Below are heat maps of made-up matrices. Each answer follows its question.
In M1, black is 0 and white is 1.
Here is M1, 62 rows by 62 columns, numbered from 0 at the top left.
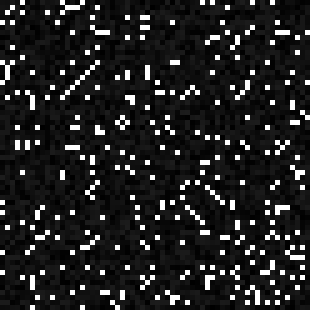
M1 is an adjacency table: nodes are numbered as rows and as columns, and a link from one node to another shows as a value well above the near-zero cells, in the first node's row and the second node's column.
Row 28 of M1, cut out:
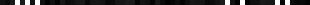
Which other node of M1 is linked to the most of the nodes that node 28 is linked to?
node 47
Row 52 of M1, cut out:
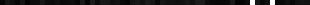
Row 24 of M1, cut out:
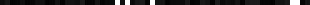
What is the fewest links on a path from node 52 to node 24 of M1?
4
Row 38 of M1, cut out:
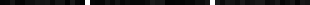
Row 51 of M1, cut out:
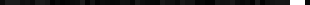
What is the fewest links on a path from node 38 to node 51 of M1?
4
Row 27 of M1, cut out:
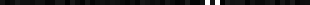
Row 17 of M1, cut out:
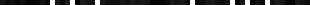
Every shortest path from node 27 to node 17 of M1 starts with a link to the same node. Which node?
node 41
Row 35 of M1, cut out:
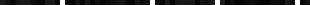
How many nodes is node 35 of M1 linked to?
4
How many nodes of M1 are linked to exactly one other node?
1
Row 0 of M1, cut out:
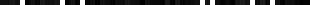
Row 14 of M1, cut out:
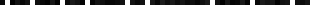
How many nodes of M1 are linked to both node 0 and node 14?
3
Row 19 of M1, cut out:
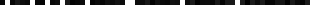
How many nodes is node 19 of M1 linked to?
9
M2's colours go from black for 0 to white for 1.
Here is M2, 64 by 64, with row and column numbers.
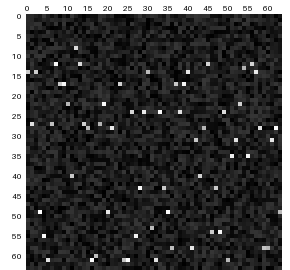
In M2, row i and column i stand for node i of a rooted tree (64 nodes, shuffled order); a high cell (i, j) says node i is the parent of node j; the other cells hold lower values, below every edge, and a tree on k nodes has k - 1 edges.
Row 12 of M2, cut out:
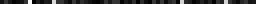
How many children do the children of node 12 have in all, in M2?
1
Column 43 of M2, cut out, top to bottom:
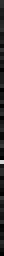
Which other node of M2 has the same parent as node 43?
11
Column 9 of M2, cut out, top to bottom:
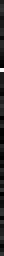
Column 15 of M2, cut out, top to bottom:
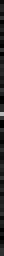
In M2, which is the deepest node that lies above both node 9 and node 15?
28
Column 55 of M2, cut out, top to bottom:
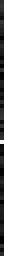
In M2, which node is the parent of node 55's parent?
49
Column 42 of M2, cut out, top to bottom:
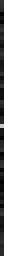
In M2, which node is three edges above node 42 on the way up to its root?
22
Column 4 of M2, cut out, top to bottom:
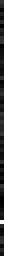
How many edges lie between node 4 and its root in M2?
8
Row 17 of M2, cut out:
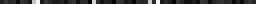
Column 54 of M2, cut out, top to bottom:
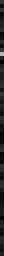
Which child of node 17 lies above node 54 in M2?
8
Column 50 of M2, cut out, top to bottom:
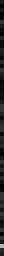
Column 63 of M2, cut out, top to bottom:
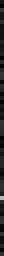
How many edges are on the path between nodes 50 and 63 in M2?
4
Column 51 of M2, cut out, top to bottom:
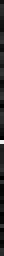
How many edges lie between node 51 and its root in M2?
7
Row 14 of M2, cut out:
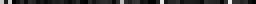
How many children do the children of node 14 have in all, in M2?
2
